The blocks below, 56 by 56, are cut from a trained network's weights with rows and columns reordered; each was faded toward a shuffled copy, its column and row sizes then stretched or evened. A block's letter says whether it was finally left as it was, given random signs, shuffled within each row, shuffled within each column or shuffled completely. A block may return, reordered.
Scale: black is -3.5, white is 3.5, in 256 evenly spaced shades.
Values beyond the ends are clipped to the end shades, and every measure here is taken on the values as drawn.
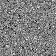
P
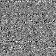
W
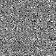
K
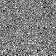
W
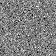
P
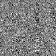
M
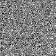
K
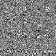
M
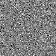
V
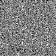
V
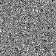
K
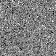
P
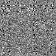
K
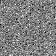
P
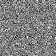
W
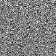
M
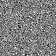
P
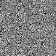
K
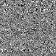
K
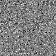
W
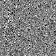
V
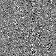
V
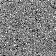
P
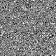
W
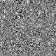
M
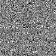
K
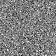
P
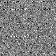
W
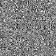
K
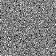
V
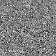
W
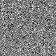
V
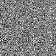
K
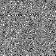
K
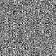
M
